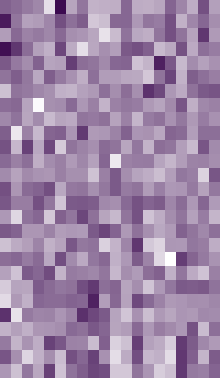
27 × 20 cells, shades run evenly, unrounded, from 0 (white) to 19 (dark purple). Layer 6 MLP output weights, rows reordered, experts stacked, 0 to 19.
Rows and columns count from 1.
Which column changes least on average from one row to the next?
12
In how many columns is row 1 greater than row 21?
8
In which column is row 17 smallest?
15
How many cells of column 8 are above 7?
24
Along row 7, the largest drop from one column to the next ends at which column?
16
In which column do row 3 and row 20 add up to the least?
11
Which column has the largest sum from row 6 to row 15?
1
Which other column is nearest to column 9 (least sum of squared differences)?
7
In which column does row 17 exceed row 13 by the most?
9
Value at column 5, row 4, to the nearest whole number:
6
